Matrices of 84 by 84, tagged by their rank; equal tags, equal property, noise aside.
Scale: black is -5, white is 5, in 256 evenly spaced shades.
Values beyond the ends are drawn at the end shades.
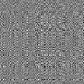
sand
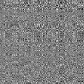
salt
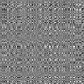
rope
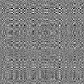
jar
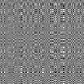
jar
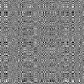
jar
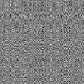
sand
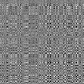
jar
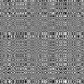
jar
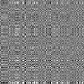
jar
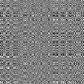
jar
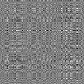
rope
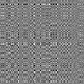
jar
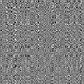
sand
